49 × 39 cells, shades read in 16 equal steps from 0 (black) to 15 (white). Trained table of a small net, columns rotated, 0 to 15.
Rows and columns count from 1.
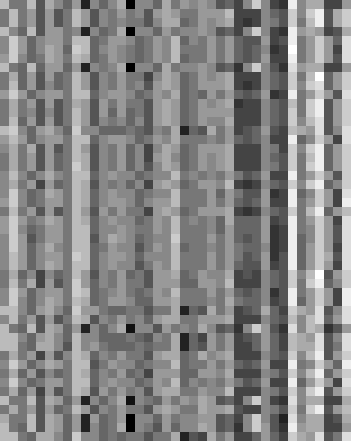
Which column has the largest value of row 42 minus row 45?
10
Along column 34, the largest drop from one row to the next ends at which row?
16
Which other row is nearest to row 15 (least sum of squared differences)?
38
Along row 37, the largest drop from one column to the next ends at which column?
15
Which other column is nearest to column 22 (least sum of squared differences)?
8
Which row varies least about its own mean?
20
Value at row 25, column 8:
7
